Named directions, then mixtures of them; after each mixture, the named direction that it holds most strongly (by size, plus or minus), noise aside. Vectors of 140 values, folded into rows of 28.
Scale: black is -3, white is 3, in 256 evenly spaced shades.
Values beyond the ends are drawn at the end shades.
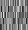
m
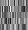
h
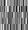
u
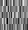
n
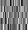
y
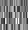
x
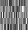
m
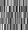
u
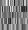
h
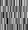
n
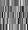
y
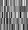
n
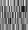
h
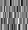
y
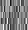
y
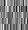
u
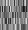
h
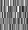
m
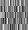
m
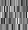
x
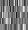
h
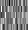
m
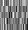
n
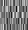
n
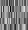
h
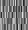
m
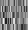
h
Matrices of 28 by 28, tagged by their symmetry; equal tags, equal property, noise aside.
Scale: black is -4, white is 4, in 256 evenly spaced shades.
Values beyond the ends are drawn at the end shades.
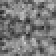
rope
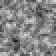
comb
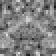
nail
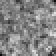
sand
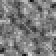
comb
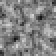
comb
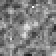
sand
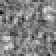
comb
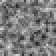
sand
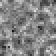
sand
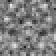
nail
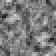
comb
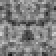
nail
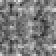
rope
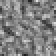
comb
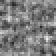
comb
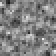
comb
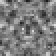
nail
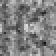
rope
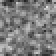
comb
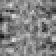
rope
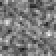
comb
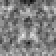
nail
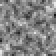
comb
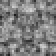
nail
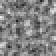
comb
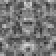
nail
